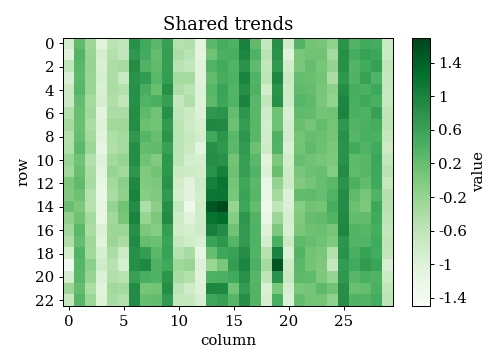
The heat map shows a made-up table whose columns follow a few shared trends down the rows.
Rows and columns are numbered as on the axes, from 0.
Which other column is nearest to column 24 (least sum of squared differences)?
23
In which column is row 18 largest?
19
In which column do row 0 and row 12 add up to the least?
3
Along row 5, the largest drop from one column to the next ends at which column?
20
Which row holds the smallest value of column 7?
14
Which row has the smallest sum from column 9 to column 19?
13
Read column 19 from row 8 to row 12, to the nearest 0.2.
0.4 0.4 0 0.2 -0.2
